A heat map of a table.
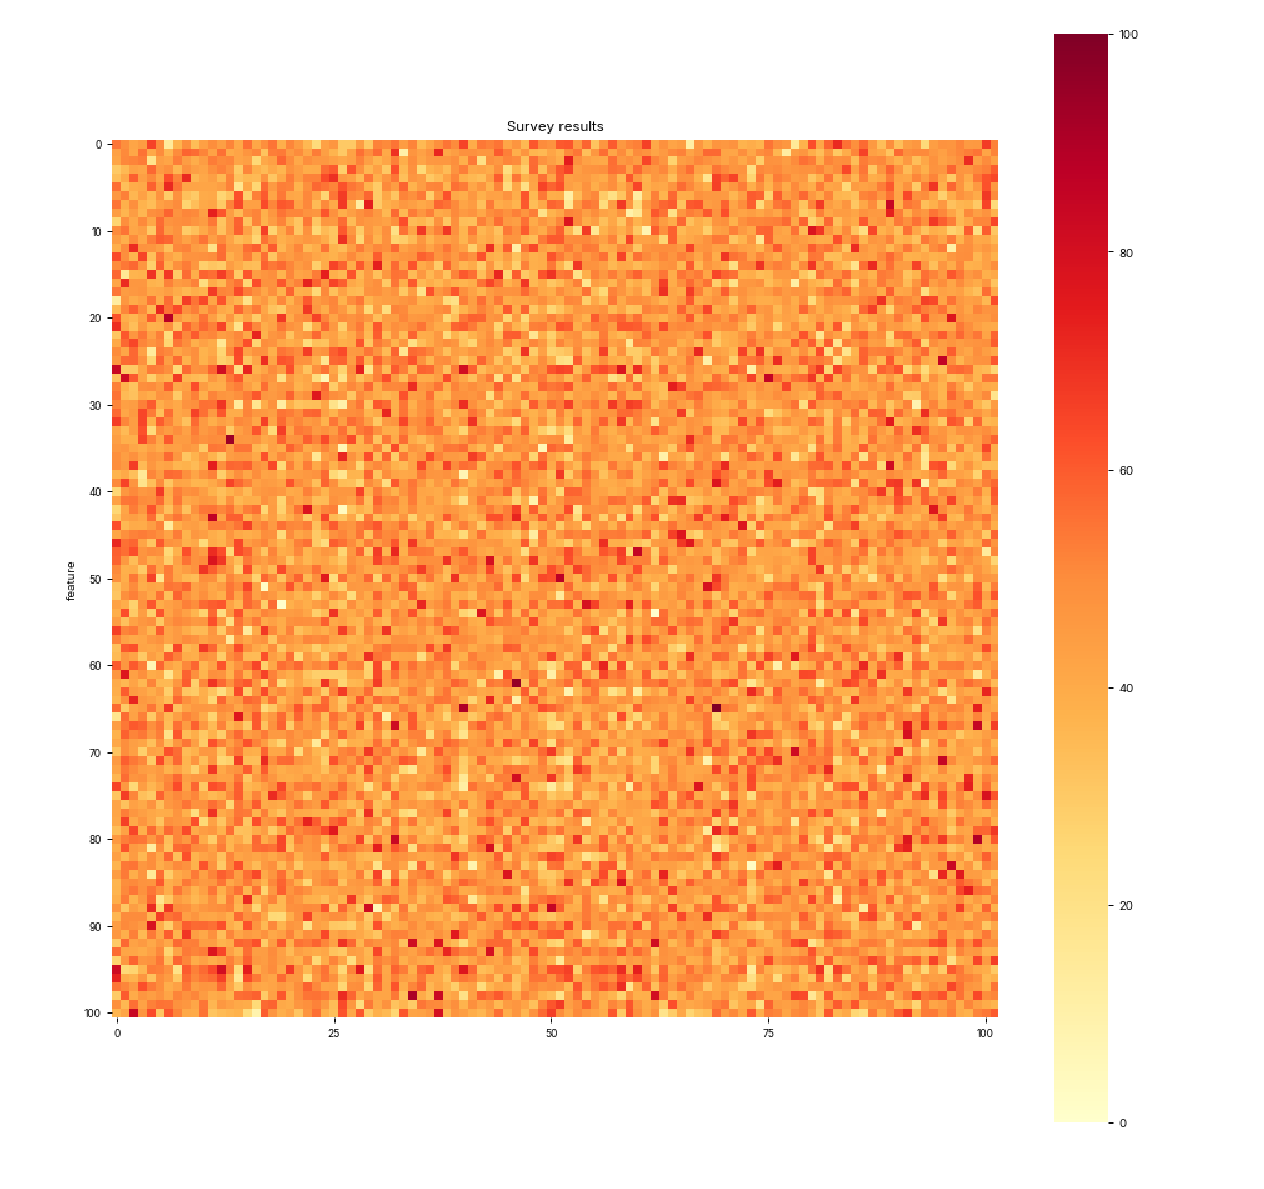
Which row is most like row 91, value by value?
82
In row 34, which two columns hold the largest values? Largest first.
13, 66
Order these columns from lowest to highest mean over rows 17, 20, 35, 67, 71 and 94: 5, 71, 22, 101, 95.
71, 22, 5, 101, 95
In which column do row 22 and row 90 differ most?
48
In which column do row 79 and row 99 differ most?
25
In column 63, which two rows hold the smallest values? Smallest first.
36, 100
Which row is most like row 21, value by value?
96
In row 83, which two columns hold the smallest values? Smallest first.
73, 41
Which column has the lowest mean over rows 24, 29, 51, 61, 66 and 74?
50
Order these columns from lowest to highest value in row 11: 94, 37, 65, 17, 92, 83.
92, 65, 37, 94, 17, 83
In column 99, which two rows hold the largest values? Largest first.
80, 67
